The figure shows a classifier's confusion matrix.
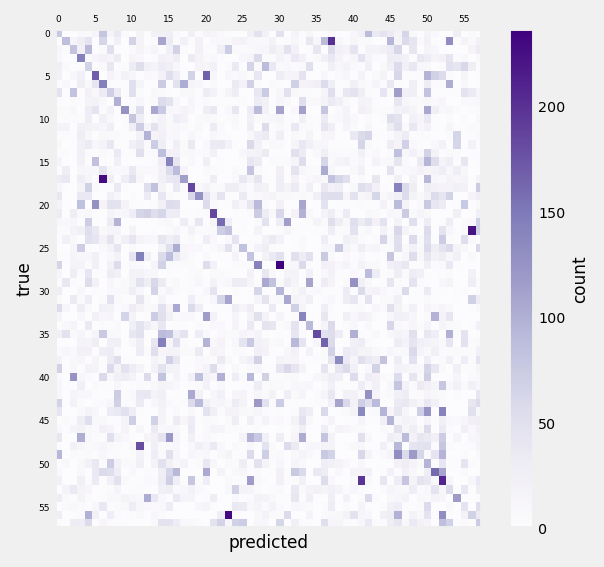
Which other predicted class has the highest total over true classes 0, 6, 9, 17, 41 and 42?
50
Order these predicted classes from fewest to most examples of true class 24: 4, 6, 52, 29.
6, 29, 4, 52
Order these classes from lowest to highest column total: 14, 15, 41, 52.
41, 15, 52, 14
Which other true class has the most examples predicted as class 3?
47
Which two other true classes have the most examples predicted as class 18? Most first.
42, 52
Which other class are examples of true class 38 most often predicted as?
44
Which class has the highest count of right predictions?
52
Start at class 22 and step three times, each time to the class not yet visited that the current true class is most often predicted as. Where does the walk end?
56
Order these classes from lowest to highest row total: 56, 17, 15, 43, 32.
32, 15, 56, 17, 43
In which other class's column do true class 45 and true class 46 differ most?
10
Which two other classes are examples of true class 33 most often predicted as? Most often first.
20, 51
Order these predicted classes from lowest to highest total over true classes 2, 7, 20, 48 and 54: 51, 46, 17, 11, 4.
17, 51, 4, 11, 46
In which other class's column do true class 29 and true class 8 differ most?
40
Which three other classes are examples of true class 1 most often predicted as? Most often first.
37, 53, 14
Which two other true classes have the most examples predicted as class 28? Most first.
29, 4
